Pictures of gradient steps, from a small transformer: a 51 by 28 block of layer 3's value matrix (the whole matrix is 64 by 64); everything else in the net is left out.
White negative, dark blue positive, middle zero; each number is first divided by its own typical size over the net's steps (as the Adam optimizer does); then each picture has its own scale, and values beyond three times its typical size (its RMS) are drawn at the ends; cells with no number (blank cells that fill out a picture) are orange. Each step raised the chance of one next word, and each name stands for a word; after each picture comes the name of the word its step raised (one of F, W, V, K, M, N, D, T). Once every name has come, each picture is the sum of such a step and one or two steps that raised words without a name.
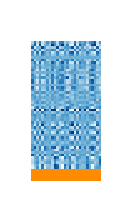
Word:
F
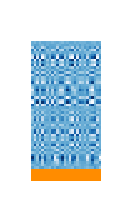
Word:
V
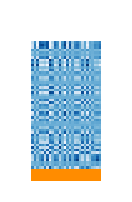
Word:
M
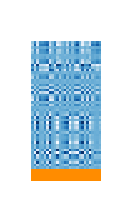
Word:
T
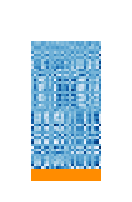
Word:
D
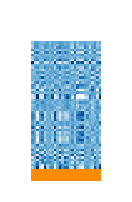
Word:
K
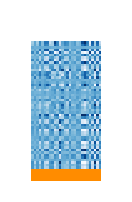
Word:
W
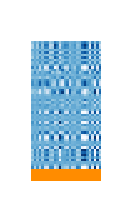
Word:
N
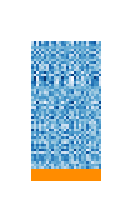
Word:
W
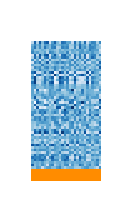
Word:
V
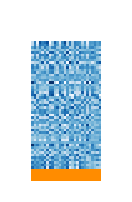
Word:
K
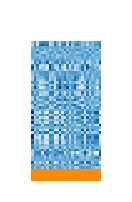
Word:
N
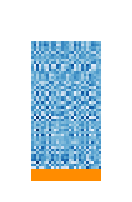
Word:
M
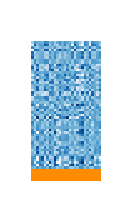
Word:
F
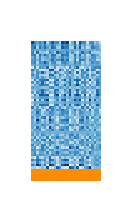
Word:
D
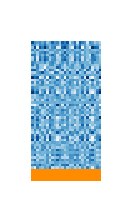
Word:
N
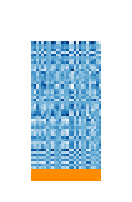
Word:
W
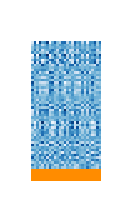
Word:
T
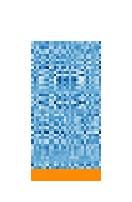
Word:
D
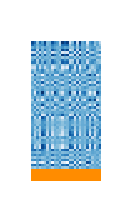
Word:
W
